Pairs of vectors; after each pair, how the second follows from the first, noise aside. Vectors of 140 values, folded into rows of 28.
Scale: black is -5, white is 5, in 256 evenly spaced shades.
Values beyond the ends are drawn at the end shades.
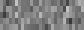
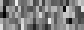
scaled up.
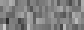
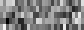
scaled up.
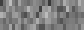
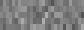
reversed, negated, shrunk.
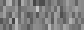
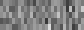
reversed, negated.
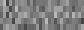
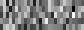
scaled up.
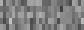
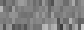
reversed, partly zeroed.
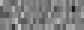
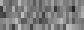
copied.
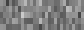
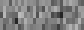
reversed, negated.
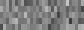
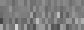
reversed, partly zeroed.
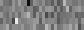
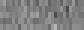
reversed, negated, shrunk.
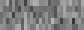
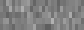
reversed, negated, shrunk.
